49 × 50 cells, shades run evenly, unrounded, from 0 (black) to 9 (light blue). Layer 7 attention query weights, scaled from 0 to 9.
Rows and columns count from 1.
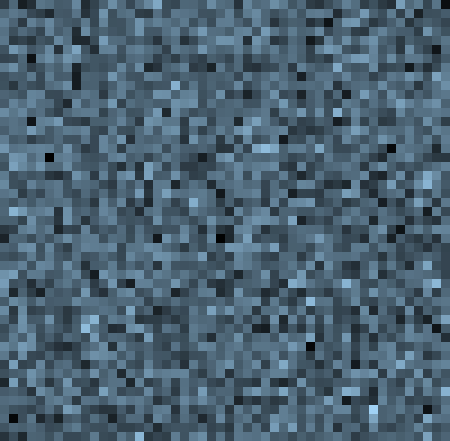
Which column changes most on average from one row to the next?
39
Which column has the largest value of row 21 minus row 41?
40
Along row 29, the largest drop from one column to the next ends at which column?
24
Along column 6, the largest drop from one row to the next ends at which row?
18
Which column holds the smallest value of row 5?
35
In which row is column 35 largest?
34
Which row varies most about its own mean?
32
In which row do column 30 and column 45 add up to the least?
26
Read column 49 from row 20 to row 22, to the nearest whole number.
6 5 5
